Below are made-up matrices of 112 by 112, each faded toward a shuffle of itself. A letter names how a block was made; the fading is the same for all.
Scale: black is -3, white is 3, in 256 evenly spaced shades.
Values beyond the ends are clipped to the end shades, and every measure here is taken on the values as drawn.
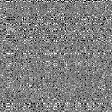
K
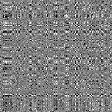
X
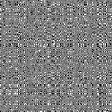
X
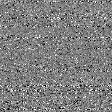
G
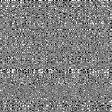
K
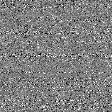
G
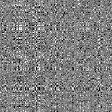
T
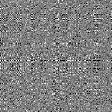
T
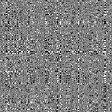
T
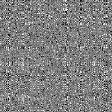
T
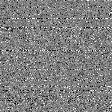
G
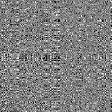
T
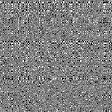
T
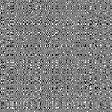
X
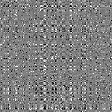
X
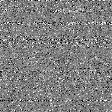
G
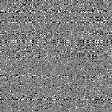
K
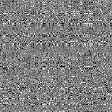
K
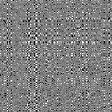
X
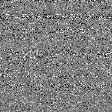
G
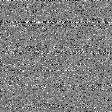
G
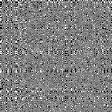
T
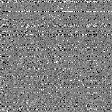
K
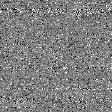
G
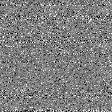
G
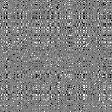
X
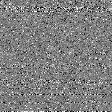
G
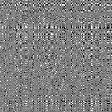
X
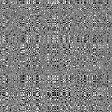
X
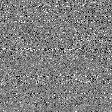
G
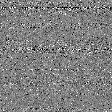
G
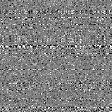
K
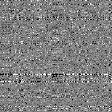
K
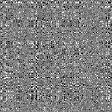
T
